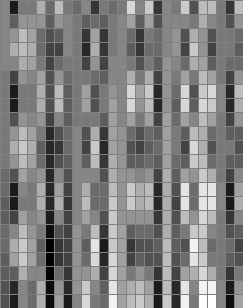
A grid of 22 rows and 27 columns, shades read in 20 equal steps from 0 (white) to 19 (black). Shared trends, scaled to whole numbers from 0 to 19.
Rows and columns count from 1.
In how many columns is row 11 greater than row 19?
12
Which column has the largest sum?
6
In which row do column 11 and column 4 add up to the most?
1
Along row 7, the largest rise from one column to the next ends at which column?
18
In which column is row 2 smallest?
23
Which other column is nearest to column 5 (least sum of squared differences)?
17
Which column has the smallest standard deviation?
25
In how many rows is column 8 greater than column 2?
10
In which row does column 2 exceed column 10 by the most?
22
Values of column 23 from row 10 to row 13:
6 6 5 4
